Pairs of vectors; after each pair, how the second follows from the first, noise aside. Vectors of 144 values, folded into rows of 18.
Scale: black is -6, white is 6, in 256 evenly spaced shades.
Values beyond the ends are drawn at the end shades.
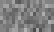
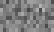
wrapped around, negated.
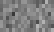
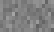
negated, shrunk.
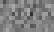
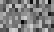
wrapped around, scaled up.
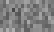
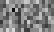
scaled up.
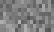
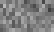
wrapped around, negated.
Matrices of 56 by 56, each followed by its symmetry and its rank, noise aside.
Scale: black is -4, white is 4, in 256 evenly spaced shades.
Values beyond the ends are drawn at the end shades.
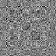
symmetric, rank six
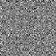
antisymmetric, rank eight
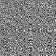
antisymmetric, rank eight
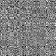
antisymmetric, rank eight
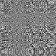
no symmetry, rank six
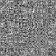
symmetric, rank eight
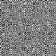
antisymmetric, rank six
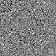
symmetric, rank twelve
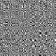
antisymmetric, rank eight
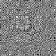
symmetric, rank eight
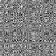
no symmetry, rank six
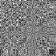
symmetric, rank six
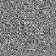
antisymmetric, rank eight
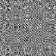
antisymmetric, rank six
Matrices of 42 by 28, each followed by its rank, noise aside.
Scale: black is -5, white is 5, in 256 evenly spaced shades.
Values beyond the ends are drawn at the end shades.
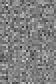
six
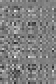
three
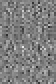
six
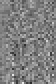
six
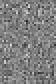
six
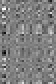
three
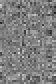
six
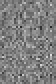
six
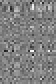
four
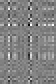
one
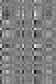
one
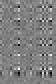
one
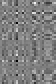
two
